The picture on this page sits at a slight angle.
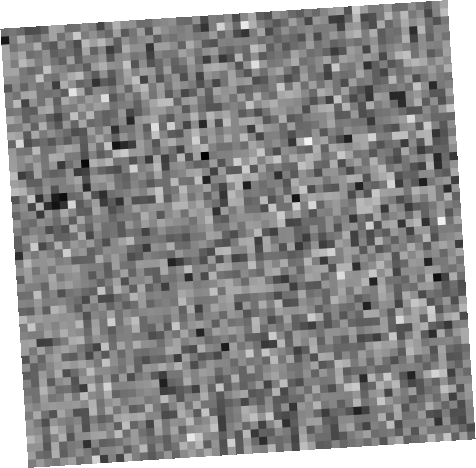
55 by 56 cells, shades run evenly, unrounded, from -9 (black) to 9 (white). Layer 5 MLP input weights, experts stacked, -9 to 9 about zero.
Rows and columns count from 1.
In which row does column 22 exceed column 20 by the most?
18
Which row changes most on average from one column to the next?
23
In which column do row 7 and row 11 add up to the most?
32
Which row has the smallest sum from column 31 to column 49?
51
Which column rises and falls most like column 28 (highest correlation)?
21
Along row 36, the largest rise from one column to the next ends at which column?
5
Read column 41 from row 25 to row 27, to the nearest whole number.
2 2 -1
